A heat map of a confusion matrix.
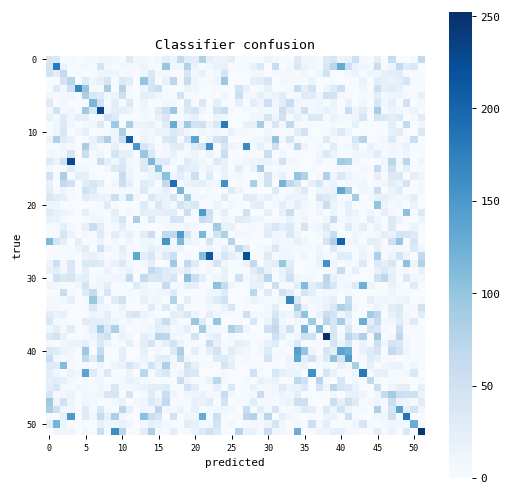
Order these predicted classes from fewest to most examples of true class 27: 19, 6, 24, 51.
19, 6, 24, 51
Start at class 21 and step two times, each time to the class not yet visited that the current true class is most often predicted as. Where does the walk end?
3
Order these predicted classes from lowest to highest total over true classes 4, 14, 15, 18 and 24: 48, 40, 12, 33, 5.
12, 33, 48, 5, 40
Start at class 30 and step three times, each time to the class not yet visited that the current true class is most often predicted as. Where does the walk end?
2
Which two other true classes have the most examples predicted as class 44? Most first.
35, 37
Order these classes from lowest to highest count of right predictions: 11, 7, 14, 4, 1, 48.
14, 48, 4, 1, 11, 7
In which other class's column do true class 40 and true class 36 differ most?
34
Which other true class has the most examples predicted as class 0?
25
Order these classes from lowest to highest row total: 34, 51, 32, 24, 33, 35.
32, 34, 33, 35, 24, 51
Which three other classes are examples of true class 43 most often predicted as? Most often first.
36, 5, 13
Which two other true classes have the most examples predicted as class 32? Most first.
17, 28
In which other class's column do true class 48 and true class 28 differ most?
38
